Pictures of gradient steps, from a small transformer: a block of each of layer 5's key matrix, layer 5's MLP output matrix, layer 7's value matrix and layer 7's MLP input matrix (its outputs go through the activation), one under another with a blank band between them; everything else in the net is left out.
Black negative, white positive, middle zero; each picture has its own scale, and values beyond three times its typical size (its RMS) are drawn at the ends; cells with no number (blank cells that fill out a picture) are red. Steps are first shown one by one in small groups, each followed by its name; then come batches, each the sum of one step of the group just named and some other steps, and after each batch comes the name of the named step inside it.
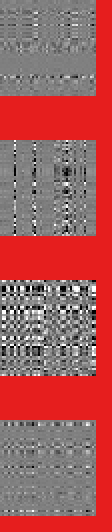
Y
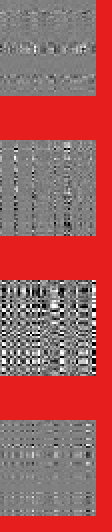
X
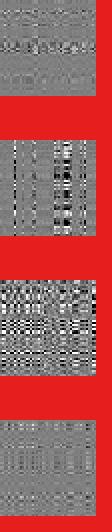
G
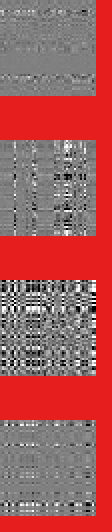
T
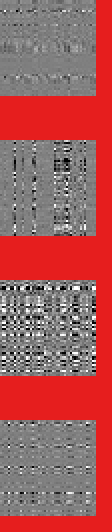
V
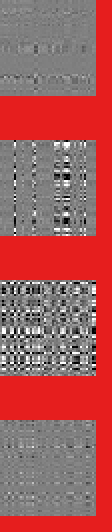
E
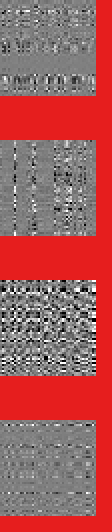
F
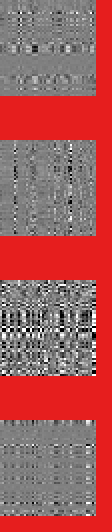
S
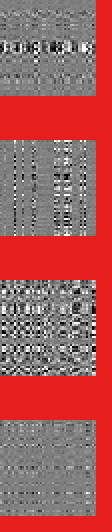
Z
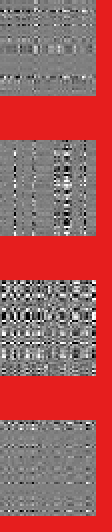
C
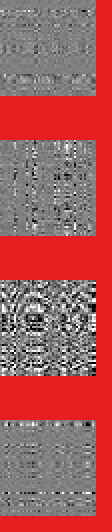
T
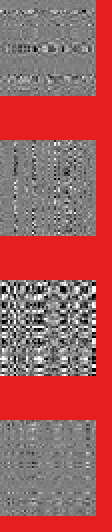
Y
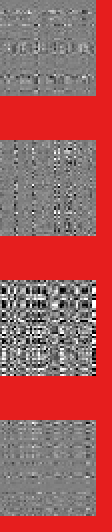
X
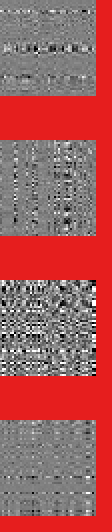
E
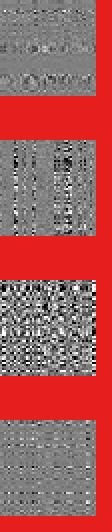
V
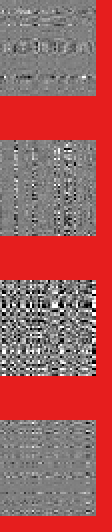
X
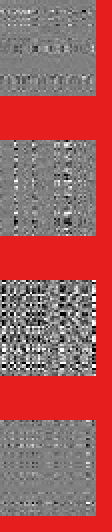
E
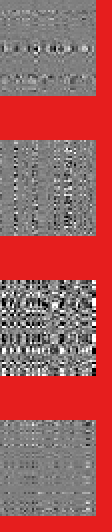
Z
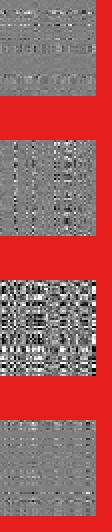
E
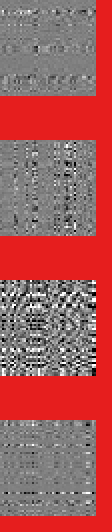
T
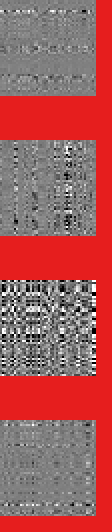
T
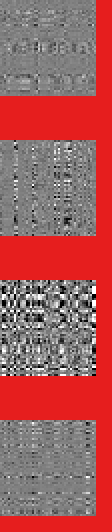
E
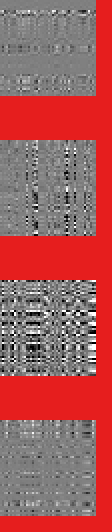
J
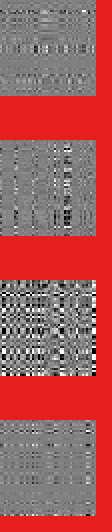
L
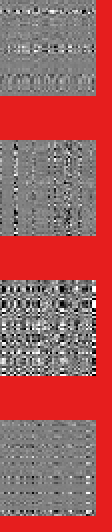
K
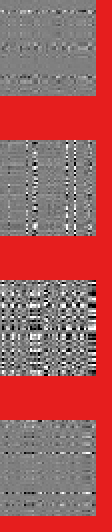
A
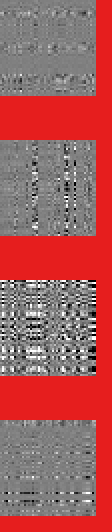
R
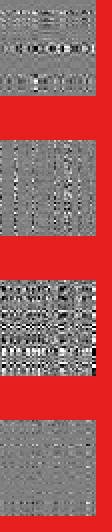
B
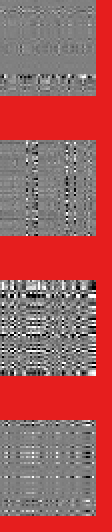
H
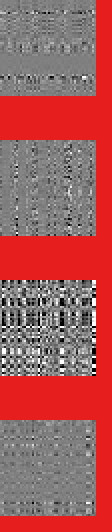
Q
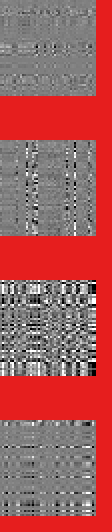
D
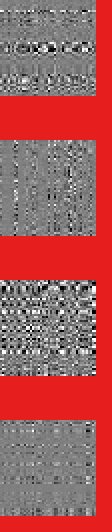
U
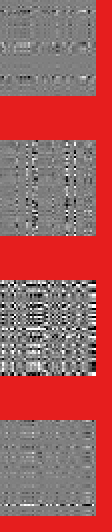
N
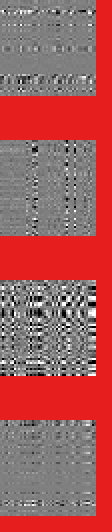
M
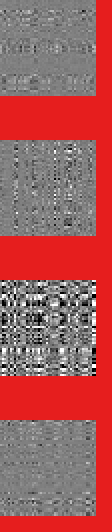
Q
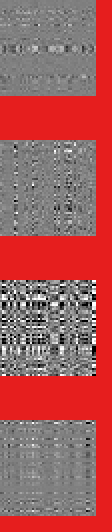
H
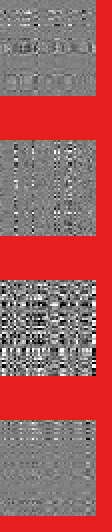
B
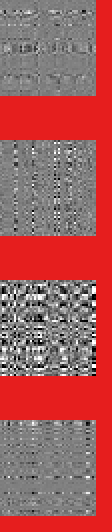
K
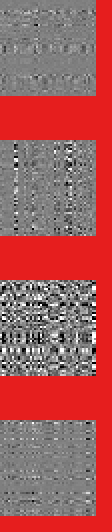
R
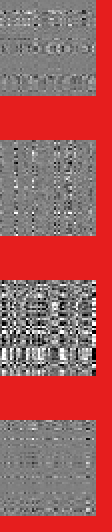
B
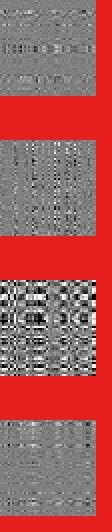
J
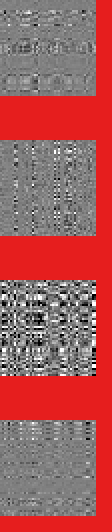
J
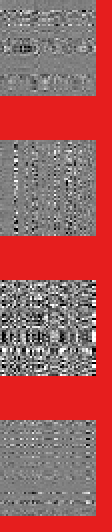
H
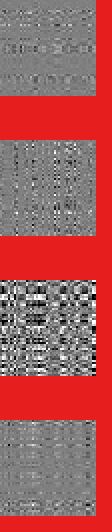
N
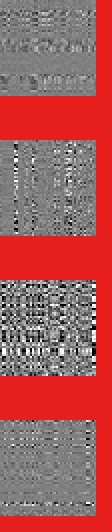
N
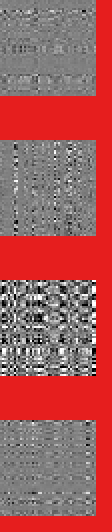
K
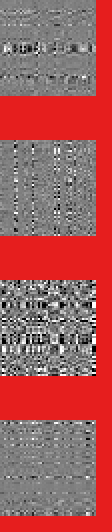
H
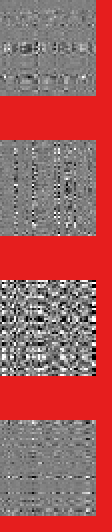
R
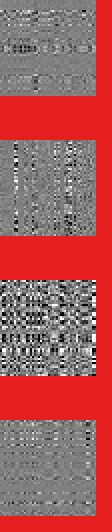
J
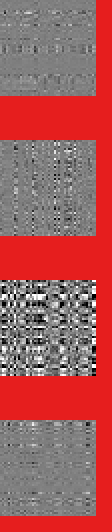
L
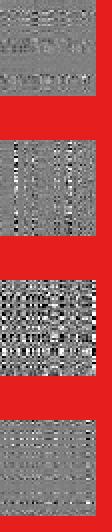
H
